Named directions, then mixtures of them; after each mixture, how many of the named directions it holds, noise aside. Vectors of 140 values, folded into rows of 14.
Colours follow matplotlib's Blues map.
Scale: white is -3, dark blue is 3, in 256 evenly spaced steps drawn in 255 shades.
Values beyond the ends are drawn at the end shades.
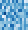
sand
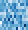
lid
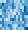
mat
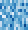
three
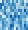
three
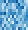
three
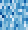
three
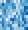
one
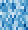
two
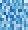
one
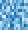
two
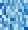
two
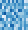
one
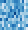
two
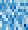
three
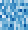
three
